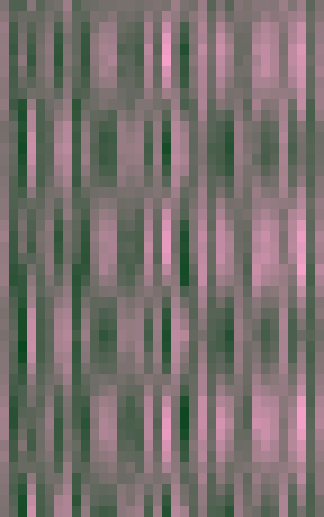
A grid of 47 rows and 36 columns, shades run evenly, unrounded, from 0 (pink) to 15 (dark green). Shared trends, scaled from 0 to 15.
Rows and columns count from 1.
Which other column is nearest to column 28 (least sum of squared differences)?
15
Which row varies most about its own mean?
39
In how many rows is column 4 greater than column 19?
24
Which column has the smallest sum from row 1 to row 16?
34
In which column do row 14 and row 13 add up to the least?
4
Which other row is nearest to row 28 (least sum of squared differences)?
45
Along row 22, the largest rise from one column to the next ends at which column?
35
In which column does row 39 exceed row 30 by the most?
21
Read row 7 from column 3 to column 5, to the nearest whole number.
8 11 8
